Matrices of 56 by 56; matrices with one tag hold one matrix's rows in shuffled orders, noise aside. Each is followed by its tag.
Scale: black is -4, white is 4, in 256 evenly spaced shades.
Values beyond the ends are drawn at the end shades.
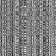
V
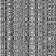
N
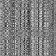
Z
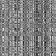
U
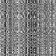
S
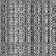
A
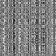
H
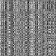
N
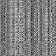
A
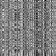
U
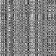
N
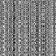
H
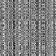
H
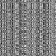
V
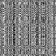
H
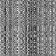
S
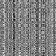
H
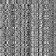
Z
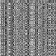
N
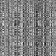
U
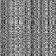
A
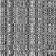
N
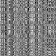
N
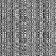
V
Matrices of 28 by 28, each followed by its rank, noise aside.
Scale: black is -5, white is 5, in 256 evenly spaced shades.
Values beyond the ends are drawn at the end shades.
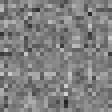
six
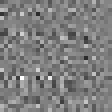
four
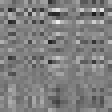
two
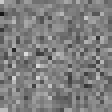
six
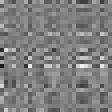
two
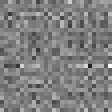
four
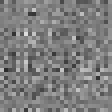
six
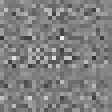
four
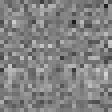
four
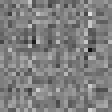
four
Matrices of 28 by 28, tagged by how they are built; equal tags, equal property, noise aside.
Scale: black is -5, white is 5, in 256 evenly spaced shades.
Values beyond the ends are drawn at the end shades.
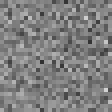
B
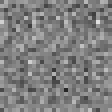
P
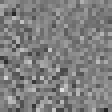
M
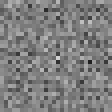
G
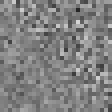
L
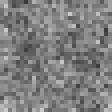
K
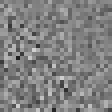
M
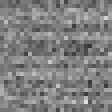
G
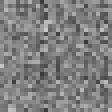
G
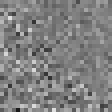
M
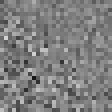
M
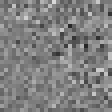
L
